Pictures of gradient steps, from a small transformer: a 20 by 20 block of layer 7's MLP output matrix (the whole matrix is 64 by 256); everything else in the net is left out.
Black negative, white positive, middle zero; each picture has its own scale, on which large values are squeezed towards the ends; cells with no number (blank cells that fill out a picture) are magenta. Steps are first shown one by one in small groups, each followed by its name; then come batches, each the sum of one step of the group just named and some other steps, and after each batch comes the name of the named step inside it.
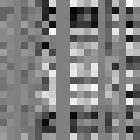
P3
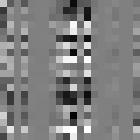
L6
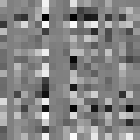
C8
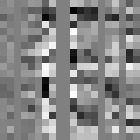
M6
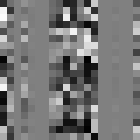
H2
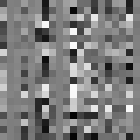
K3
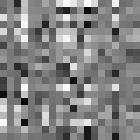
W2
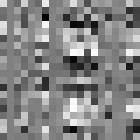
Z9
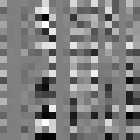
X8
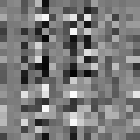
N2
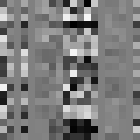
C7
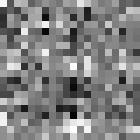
L6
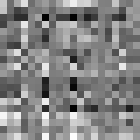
C8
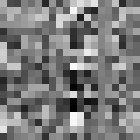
N2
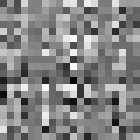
W2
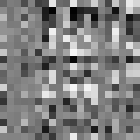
P3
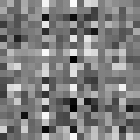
C8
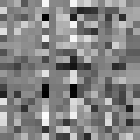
C8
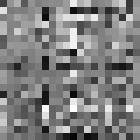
K3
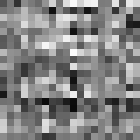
W2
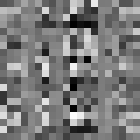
C7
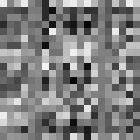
P3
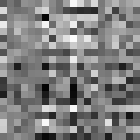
X8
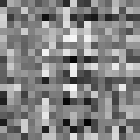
M6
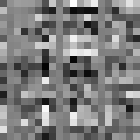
N2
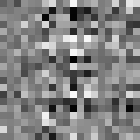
C8
